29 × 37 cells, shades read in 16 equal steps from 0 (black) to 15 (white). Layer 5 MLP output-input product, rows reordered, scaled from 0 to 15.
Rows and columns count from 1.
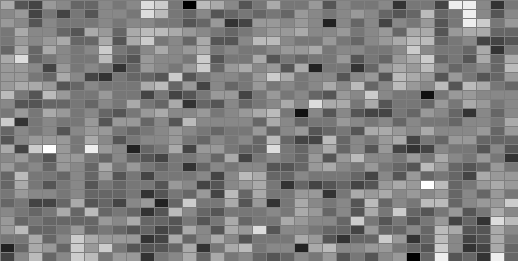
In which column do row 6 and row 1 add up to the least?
36
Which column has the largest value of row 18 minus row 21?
26
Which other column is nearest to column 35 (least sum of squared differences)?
25
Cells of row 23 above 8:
12
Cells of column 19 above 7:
15
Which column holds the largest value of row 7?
2
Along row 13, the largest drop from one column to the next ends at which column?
22
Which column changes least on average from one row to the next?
6
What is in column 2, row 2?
9
